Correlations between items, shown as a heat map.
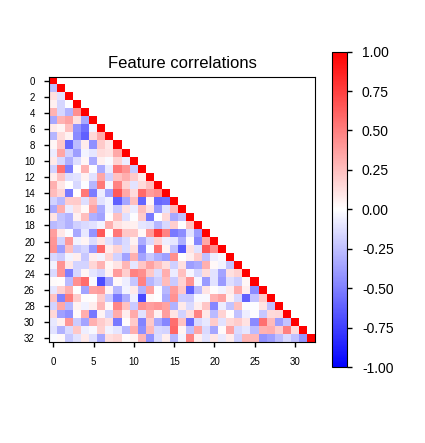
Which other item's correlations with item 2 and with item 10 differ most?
24
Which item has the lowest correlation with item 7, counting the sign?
4
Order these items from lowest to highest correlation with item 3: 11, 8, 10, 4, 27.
8, 10, 11, 27, 4
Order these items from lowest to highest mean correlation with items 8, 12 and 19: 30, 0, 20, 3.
3, 30, 20, 0
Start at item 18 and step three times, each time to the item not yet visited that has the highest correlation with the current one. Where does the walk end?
15
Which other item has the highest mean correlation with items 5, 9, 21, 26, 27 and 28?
6
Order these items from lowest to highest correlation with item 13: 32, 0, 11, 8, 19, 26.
32, 26, 11, 0, 8, 19
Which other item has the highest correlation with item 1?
11
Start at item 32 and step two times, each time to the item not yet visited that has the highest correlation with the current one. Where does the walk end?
25
